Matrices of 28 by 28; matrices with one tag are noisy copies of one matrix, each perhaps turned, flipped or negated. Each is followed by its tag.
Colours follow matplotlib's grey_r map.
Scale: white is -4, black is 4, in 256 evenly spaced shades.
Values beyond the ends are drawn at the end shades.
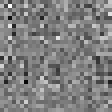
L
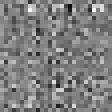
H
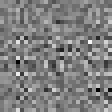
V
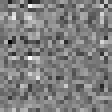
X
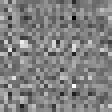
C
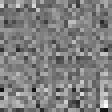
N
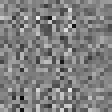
V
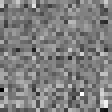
N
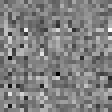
L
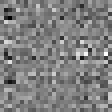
H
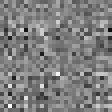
L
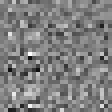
X
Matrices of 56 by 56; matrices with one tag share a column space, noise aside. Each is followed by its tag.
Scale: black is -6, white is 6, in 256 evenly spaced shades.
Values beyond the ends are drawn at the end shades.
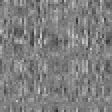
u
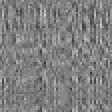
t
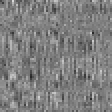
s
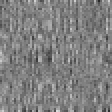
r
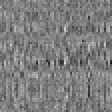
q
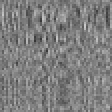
t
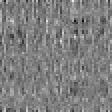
u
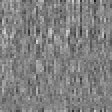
u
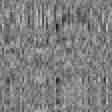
t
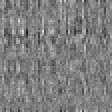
u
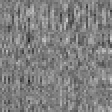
t
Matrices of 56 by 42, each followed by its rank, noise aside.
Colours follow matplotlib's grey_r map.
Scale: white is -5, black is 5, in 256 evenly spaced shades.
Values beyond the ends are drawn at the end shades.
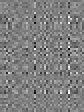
two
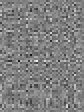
five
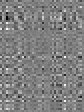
two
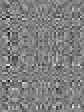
four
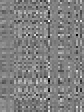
three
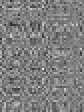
four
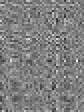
five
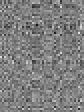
four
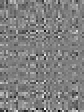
three
